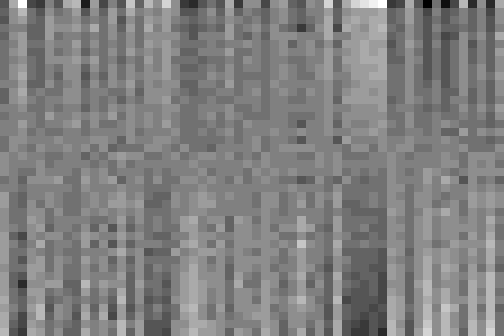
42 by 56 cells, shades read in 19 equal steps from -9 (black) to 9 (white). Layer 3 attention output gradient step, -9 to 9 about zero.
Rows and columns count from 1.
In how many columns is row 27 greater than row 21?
14
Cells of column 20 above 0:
14
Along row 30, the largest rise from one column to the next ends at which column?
4
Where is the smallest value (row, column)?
1, 48
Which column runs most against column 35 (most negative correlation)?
36
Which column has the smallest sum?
18
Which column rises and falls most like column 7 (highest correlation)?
10
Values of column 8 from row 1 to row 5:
3 0 0 1 0
